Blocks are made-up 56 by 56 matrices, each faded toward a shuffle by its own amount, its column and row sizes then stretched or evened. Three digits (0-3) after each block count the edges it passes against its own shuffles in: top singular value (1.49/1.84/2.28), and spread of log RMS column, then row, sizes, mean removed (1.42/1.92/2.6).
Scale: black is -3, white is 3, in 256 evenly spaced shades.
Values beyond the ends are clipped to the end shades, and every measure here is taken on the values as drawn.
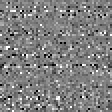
0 0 3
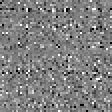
1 1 2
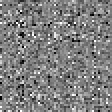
0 3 2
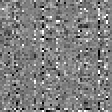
2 3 1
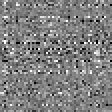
0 2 3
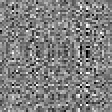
3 3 1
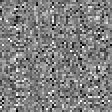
2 2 0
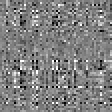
3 3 3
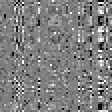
3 3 0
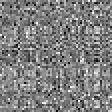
3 1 0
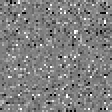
0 1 2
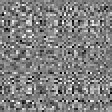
3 1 3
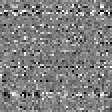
2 1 3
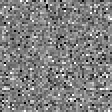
0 0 1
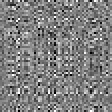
3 3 2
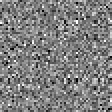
2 1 0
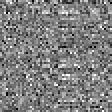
2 0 2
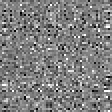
2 1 2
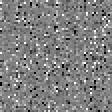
0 2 0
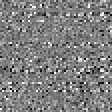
2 0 3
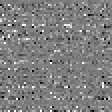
1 1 3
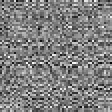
3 0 3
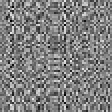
3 3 0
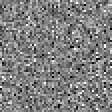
1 2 0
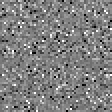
0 1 1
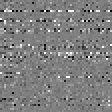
2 1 3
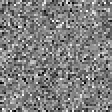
0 1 2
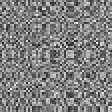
3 0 1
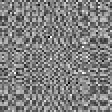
3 0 0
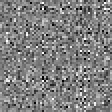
1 2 2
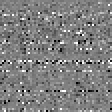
1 1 3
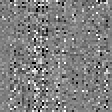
1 3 1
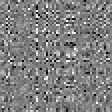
3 2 1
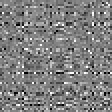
3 1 3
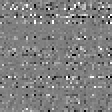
0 2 3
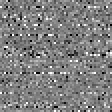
1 0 3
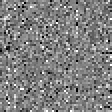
0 2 0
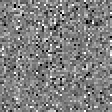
0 2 0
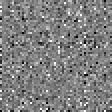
1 2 2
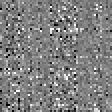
0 3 2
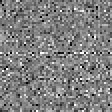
1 0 2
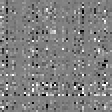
1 3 3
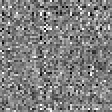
2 2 2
